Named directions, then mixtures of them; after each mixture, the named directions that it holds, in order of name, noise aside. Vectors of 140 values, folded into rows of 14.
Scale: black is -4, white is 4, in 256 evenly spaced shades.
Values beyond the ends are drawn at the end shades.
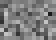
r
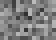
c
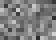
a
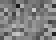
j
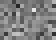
j.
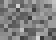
a, c, j.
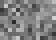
a.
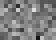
a, j.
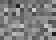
j.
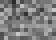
c, j.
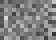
a, j, r.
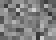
a, j, r.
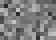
a, r.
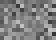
j, r.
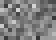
a.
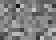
a, j.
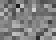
a, j.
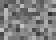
c, j, r.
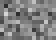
a, c, r.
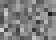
c, r.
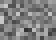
a, c, r.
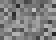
j.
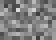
a, c, j.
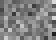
a, j, r.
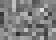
c, r.
